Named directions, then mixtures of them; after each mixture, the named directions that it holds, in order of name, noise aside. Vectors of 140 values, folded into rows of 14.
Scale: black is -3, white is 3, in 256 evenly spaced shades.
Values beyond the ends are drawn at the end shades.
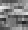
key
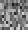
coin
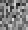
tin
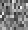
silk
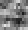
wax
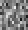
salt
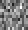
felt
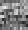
coin, key.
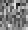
tin, wax.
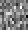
felt, salt.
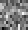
coin, key, salt.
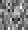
felt.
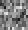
felt, wax.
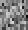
felt, salt, tin.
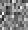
silk.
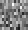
coin.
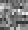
coin, key.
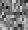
key, silk.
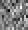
felt, silk.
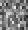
salt.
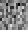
tin.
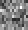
felt, silk, wax.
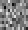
coin, felt, tin.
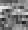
key.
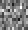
felt.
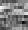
key.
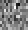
salt, tin, wax.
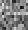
key, silk, tin.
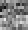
key, tin.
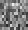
coin.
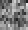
silk, tin, wax.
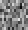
felt.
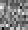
coin, key.
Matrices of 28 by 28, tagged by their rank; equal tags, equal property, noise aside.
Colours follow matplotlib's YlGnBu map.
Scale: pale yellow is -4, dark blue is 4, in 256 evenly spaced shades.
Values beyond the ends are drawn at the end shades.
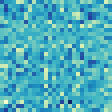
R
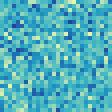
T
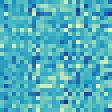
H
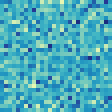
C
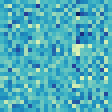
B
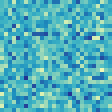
T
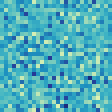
C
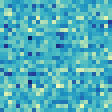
T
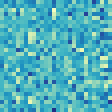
H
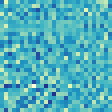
T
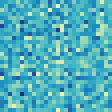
T
